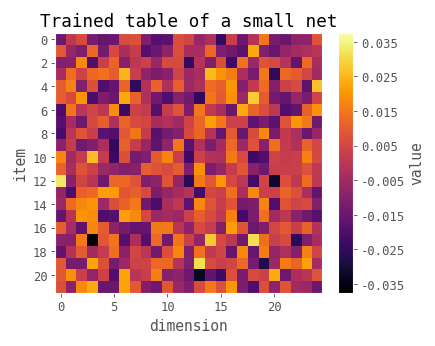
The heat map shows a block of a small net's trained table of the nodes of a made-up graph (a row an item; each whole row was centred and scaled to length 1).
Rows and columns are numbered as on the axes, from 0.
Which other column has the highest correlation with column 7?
2
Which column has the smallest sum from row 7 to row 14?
12
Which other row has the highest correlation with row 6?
18
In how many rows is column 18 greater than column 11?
7
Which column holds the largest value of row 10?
3
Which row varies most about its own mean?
17
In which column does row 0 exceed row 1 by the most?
19
